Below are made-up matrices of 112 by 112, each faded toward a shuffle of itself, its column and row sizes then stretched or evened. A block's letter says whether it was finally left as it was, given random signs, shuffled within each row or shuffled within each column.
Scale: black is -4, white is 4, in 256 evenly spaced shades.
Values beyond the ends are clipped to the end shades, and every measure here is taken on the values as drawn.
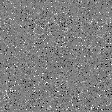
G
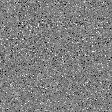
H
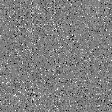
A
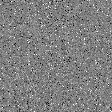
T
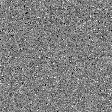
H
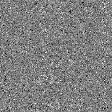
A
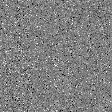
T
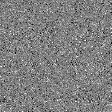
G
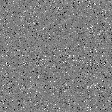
A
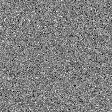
H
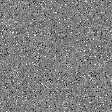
G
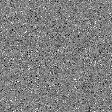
A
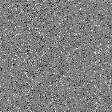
T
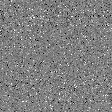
H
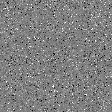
G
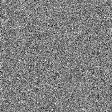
T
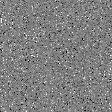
T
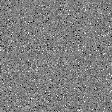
A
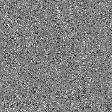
A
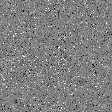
G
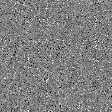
G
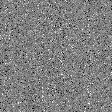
T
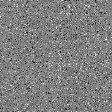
A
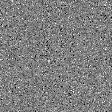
G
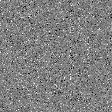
T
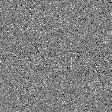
G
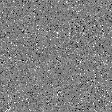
G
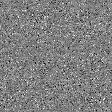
H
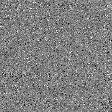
G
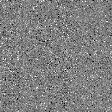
A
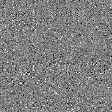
A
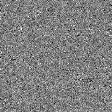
A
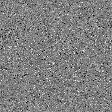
H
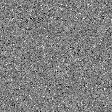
H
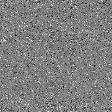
G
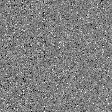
T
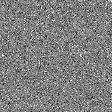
T
